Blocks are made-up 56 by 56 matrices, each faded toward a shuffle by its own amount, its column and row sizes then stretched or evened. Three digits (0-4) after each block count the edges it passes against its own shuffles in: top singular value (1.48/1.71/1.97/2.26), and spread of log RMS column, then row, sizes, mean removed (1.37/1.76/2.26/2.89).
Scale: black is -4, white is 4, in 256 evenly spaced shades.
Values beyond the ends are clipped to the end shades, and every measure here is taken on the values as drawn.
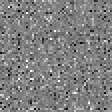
1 2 1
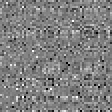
4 0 2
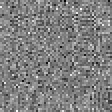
3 1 0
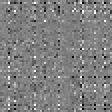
4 3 3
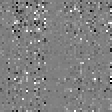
0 3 2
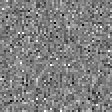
1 1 1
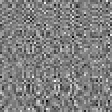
4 3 1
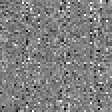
2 3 0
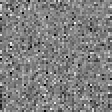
1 2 0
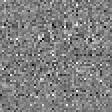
1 1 3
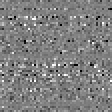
2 0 4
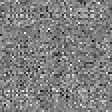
3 0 2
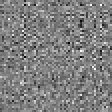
4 3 2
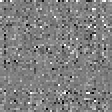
2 2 3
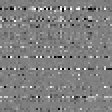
4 1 4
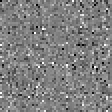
0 2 2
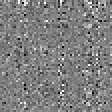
2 3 2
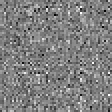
3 2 1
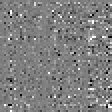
2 3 3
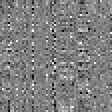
4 4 1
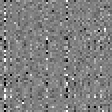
4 3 1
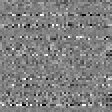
2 0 4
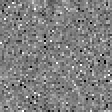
0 0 0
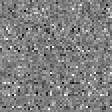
2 0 3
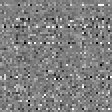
2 2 3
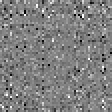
2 3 1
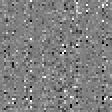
1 3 1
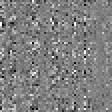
2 4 2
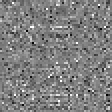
3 1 1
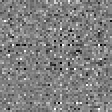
1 2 3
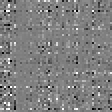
3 4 3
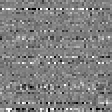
4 0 4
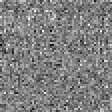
1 1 2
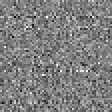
3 0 2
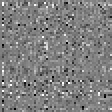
2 3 2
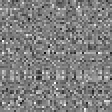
4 0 2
